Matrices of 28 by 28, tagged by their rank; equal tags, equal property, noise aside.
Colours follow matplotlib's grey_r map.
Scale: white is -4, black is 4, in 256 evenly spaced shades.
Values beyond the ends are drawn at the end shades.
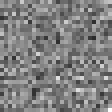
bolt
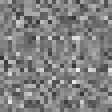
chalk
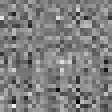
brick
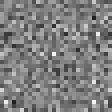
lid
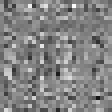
brick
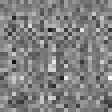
brick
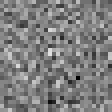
lid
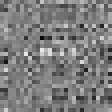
brick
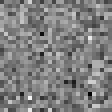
bolt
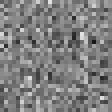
chalk
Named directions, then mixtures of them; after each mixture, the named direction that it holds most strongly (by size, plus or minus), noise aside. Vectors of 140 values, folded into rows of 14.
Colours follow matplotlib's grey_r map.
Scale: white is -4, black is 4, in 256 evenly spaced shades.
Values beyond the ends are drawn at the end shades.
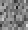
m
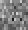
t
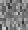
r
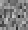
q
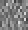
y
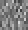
y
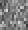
m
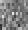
t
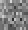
t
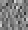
y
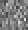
y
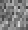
t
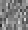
y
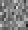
m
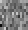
q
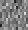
y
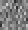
y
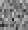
q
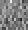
r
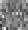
r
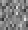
m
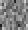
m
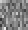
r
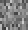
r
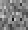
t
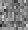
m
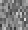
y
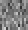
r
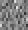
y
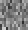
r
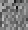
m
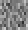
r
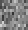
m
